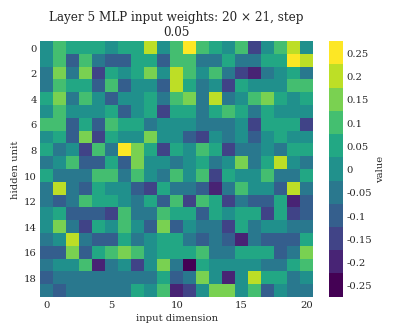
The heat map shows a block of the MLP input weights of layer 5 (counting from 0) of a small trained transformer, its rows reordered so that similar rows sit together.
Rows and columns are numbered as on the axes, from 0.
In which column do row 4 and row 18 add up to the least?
14
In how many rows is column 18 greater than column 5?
7
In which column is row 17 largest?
9
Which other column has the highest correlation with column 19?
1
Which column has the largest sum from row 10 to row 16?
6
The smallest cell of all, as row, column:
17, 11
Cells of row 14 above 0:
5
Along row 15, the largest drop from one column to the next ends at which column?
3
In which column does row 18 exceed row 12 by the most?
16
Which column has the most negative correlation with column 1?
12
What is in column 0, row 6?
0.1
